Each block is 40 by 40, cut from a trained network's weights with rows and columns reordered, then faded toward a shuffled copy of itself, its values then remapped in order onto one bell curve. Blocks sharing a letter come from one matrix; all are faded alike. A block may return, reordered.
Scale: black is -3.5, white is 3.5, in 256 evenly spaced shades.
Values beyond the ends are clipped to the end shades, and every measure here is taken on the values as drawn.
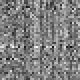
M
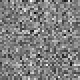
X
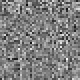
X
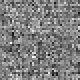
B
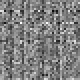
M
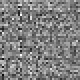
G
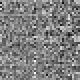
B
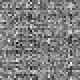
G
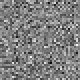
X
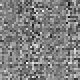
B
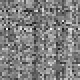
M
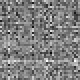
G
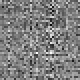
B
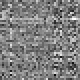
G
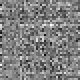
B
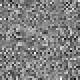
X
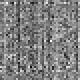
M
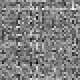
G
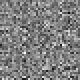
X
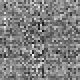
G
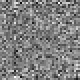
X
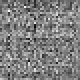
G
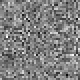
X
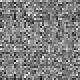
G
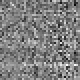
B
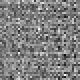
G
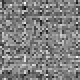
B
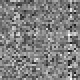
G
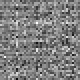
B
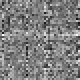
G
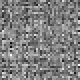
G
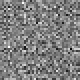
X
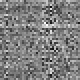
B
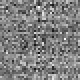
G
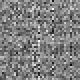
G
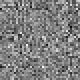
X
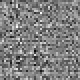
B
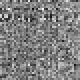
M
